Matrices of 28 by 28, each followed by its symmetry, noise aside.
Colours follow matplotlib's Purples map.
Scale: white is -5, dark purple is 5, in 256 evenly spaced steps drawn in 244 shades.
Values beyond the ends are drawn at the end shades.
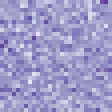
antisymmetric.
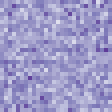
same after a half turn.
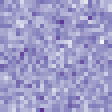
no symmetry.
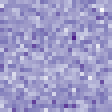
no symmetry.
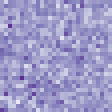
no symmetry.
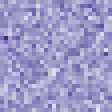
antisymmetric.
